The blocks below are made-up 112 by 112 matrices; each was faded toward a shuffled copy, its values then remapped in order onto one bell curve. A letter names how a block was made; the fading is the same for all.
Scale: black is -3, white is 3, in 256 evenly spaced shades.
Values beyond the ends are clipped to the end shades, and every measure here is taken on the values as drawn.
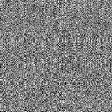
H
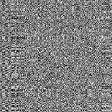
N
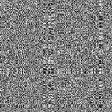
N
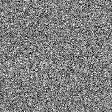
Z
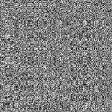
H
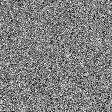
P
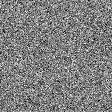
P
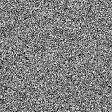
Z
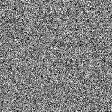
Z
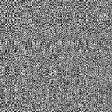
N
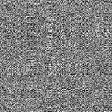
H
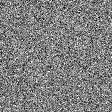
P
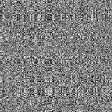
N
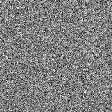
Z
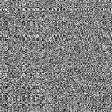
N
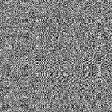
H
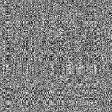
H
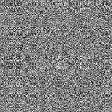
H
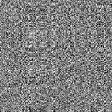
H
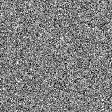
Z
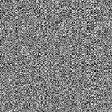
H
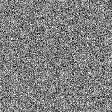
Z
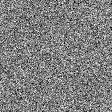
P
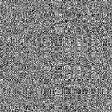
H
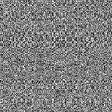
N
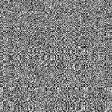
H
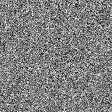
Z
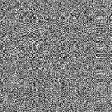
N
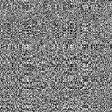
N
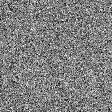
P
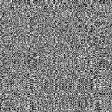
N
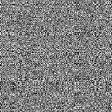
H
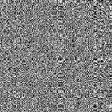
H
